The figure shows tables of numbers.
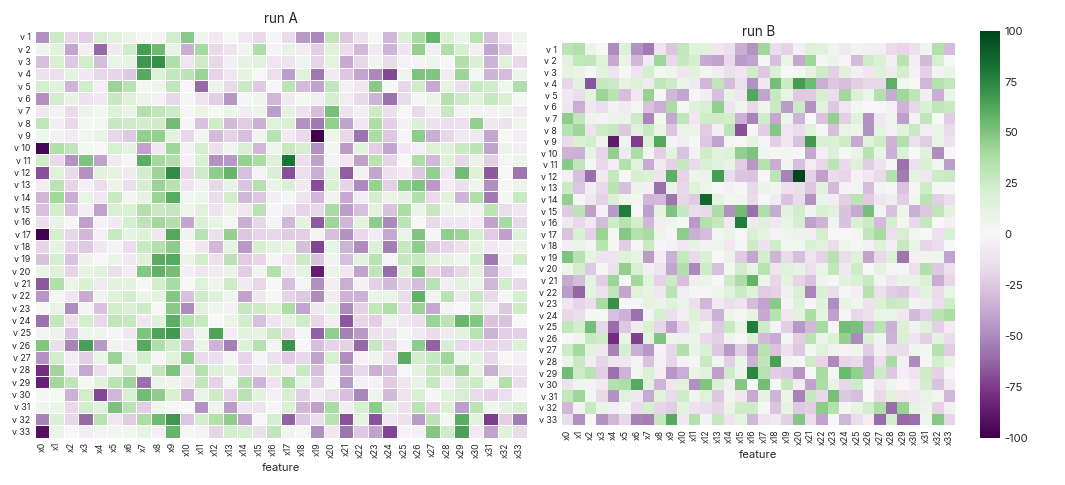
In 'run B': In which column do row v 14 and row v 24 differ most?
x12
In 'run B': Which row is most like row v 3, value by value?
v 18
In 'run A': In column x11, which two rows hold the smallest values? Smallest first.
v 5, v 31
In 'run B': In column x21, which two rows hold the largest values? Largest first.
v 9, v 4
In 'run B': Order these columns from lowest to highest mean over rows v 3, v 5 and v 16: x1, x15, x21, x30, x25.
x21, x1, x30, x25, x15
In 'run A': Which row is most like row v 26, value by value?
v 11
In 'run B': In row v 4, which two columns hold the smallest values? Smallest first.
x2, x16
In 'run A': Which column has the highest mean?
x9
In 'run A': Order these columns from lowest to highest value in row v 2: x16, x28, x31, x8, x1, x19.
x31, x19, x16, x1, x28, x8
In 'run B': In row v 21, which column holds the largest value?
x16
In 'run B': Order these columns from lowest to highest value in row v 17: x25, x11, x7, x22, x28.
x11, x28, x25, x22, x7
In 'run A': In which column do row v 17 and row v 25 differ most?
x0
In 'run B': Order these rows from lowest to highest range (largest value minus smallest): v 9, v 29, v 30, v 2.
v 2, v 30, v 29, v 9
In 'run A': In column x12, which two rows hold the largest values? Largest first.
v 25, v 12
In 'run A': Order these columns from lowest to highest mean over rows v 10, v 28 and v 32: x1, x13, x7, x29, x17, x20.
x17, x7, x20, x13, x1, x29
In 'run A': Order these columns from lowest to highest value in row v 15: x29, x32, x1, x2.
x2, x32, x29, x1
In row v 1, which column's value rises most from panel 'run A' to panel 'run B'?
x0
